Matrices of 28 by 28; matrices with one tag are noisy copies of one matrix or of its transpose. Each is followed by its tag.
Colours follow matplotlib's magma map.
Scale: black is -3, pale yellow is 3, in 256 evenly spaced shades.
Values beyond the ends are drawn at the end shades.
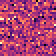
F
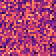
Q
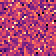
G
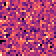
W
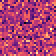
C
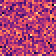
Q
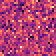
Q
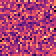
C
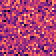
Q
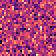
C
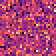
Q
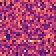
W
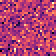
G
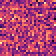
F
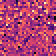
F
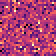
G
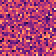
C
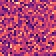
G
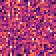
F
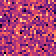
Q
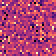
W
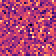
W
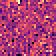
F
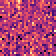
F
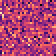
G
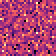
C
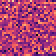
G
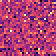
G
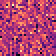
F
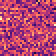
F
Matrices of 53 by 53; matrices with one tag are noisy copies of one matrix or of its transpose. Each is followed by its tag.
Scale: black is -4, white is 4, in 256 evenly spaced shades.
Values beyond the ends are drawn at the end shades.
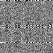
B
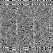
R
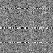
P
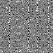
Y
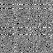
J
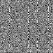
Y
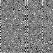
B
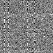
J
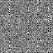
Y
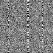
P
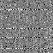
Y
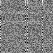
B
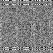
R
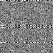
B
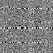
P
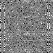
R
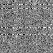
J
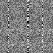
P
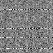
Y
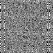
R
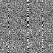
P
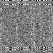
R
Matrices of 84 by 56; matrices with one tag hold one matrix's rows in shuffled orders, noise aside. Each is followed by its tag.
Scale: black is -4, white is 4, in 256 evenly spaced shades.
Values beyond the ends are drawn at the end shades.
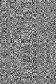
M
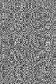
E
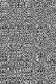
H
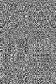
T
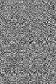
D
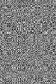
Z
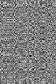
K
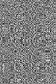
E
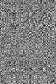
D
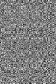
D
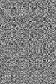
D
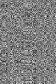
M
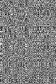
T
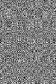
Z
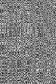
H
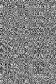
T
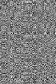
M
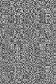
E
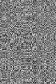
M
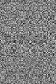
D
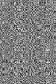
E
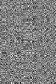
M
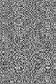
E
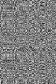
K
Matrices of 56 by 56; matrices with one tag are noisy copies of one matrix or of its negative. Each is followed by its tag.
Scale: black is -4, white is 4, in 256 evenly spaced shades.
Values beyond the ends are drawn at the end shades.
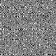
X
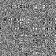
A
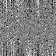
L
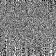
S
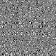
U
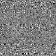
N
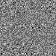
N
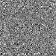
N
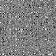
X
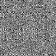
X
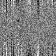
L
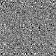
N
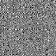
X
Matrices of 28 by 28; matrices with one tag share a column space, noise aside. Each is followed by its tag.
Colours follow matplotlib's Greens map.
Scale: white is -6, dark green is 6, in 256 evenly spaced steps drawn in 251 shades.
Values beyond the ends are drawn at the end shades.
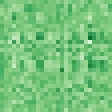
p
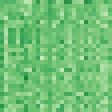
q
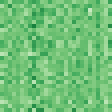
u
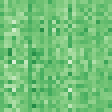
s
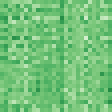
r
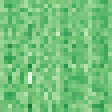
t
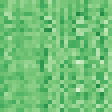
s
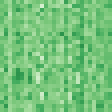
t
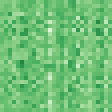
s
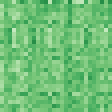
q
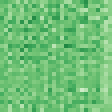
r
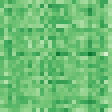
u
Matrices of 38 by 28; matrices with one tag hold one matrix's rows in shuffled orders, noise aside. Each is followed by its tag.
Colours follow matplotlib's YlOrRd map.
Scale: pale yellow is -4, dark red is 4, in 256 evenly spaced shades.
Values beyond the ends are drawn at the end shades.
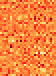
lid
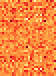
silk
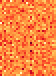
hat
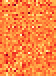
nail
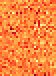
lid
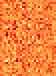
nail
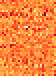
silk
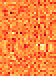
lid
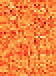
lid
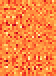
nail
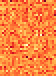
silk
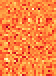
nail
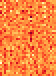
hat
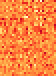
silk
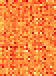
silk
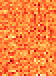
lid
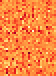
nail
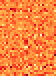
silk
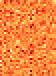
hat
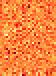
nail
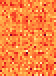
silk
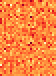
hat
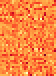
silk
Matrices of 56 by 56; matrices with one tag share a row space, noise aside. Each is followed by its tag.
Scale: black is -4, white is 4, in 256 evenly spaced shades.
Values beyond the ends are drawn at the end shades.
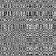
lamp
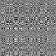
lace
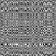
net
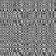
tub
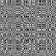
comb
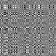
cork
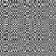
cork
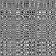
comb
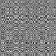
lace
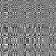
cork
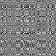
comb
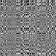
comb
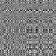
lamp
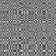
tub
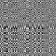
cork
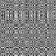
lace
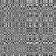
lamp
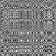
net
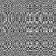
lamp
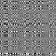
cork
